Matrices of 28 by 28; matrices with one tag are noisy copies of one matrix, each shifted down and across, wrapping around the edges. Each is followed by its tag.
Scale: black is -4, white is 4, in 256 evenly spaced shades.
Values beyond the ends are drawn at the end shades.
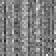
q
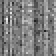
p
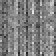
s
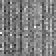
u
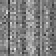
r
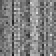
r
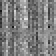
s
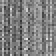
u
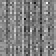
u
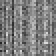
q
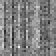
s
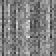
s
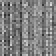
u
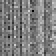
q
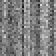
r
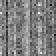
q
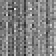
u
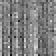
s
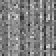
p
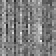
s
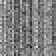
u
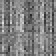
s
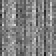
s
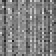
u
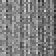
u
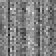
r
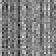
u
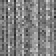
q
